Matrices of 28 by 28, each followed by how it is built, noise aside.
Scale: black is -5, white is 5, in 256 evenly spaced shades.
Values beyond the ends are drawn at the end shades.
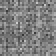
blocks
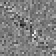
banded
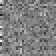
low rank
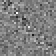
banded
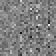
uneven columns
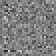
low rank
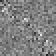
banded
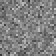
Hankel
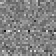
uneven rows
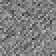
Hankel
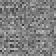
blocks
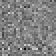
low rank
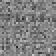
blocks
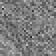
Toeplitz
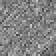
Hankel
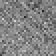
Toeplitz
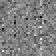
uneven columns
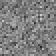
noise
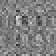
low rank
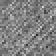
Hankel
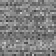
blocks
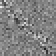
banded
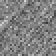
Hankel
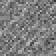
Hankel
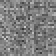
blocks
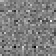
uneven rows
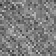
Toeplitz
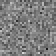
noise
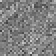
Hankel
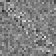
banded
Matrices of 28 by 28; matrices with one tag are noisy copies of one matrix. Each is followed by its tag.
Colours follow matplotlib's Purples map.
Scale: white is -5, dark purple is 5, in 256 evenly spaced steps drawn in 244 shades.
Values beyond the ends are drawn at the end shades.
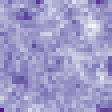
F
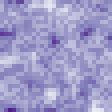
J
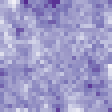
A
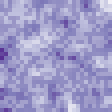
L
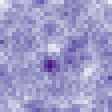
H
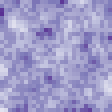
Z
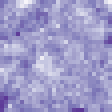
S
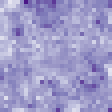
A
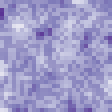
Z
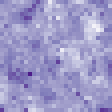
F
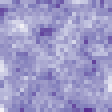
Z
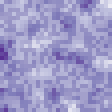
L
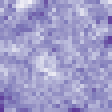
S
